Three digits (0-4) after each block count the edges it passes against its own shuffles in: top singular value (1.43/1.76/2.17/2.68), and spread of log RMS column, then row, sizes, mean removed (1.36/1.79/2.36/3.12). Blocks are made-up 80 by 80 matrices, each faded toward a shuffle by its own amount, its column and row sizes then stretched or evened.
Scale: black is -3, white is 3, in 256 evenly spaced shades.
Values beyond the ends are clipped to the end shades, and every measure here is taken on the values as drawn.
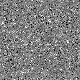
0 0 1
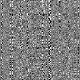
3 4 1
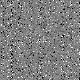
0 3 0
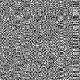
4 2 0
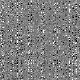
2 4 2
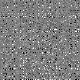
0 3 3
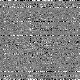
2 1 4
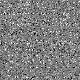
0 0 2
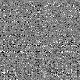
2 0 3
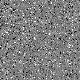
0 2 0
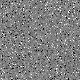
0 2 0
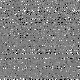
0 0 4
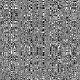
3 4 1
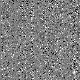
0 3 0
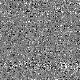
0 1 3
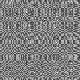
4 1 1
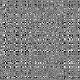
4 4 4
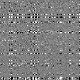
4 3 4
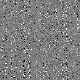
1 2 1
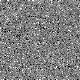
0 0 2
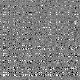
2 3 4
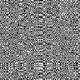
4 2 3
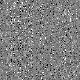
0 3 0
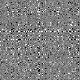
3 3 3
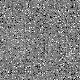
1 1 1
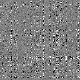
2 4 3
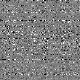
0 2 4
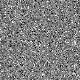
0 2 1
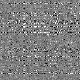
3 2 4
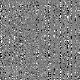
1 4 2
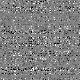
1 2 4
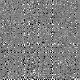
3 3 3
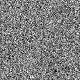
1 0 0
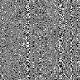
3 4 1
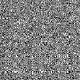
2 2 2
